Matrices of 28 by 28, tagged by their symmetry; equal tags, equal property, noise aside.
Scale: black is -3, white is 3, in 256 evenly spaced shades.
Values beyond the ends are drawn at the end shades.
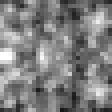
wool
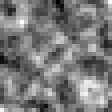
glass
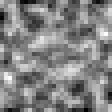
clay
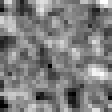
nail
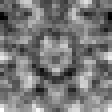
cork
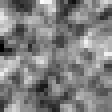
nail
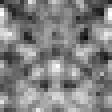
cork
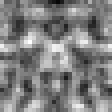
cork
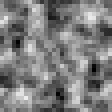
clay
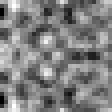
wool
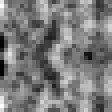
wool
